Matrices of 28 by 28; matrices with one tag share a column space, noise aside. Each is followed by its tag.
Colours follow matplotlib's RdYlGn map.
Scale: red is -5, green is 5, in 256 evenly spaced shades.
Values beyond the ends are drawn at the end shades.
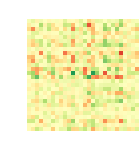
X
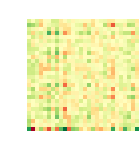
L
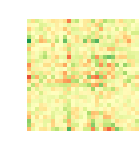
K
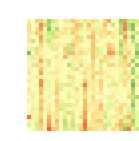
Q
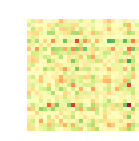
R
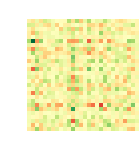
R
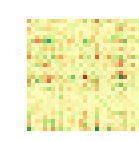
K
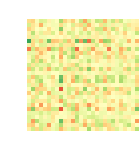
R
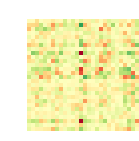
X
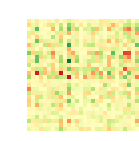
X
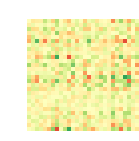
K
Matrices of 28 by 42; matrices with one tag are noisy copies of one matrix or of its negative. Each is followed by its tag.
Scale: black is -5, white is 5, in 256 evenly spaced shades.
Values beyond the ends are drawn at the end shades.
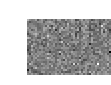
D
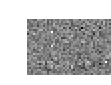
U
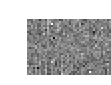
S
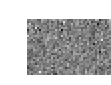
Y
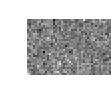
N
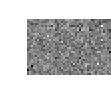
D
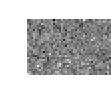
N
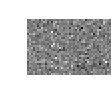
U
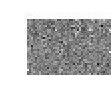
D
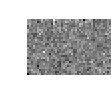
N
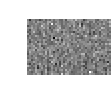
S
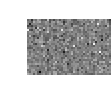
Y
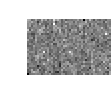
N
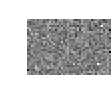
D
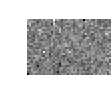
N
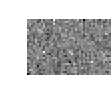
N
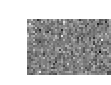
Y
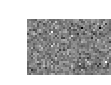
U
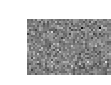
U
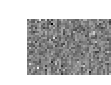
S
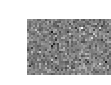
U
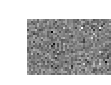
U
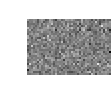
D
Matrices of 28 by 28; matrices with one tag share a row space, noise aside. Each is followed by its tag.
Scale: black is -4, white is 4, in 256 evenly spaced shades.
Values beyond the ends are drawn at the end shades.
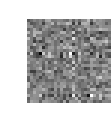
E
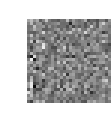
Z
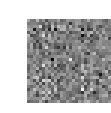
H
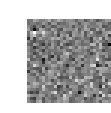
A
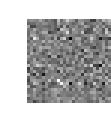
A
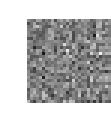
E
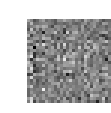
Z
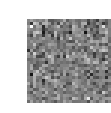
Z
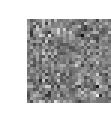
H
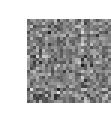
H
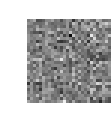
E
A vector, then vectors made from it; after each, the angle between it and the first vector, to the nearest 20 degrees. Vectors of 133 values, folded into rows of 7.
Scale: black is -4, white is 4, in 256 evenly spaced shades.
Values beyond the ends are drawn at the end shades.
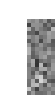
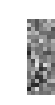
160 degrees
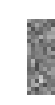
40 degrees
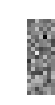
80 degrees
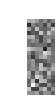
40 degrees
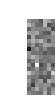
120 degrees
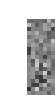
160 degrees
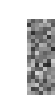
60 degrees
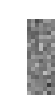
100 degrees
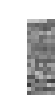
60 degrees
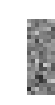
140 degrees
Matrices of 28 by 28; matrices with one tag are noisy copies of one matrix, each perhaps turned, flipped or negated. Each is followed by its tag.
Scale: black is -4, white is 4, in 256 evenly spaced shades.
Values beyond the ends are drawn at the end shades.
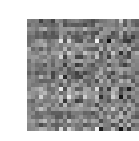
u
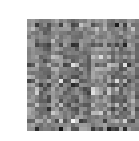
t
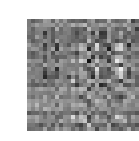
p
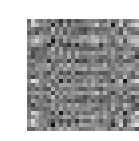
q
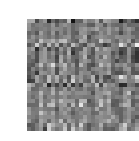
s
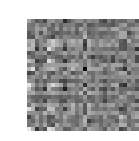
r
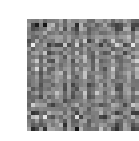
q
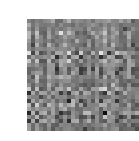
u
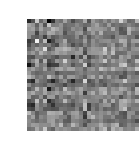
r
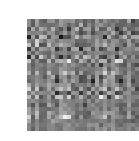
u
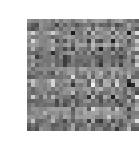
t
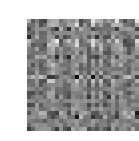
r
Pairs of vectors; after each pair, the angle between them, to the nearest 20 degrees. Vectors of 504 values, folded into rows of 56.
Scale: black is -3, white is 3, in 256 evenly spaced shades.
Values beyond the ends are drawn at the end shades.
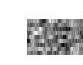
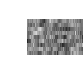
20 degrees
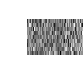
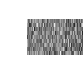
160 degrees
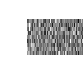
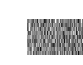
40 degrees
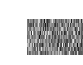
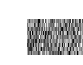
160 degrees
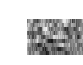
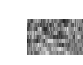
160 degrees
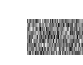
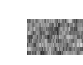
60 degrees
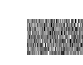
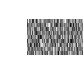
80 degrees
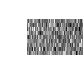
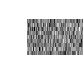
160 degrees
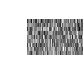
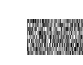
60 degrees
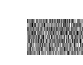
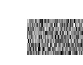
100 degrees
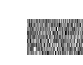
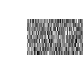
140 degrees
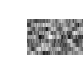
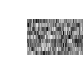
40 degrees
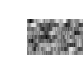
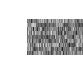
60 degrees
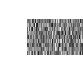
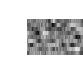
80 degrees
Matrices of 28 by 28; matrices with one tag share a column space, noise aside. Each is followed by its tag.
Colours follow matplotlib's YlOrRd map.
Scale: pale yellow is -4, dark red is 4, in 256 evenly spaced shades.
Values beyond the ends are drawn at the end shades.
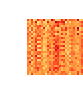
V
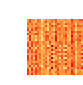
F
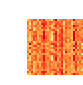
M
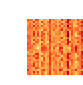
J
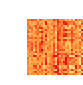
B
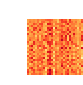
F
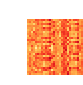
J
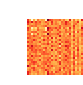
V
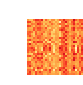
J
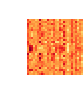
J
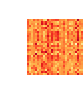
M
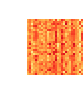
M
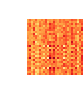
F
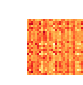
M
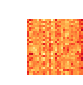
J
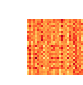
F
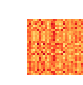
M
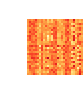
F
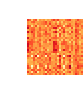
B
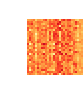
M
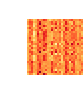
M
